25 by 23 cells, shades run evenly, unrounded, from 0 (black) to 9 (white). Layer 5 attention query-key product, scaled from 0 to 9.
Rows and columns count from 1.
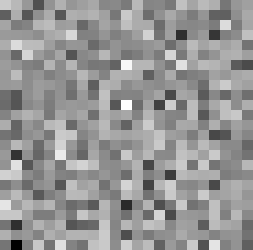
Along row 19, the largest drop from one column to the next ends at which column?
14
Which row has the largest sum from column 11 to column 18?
7
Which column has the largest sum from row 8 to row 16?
6
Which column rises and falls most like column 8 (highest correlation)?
2
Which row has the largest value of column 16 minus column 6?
19
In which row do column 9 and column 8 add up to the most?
17
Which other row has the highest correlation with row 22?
18
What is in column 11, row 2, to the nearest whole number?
4
